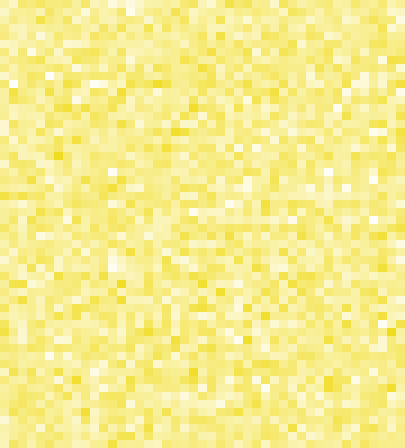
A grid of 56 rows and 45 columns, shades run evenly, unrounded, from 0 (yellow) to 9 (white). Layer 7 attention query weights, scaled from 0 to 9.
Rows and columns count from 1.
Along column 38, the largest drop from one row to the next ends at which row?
9
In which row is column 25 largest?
51
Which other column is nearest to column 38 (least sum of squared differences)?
41
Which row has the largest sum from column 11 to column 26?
1
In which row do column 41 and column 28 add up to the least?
39
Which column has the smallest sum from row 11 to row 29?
14
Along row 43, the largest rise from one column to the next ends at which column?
29
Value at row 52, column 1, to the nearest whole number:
5
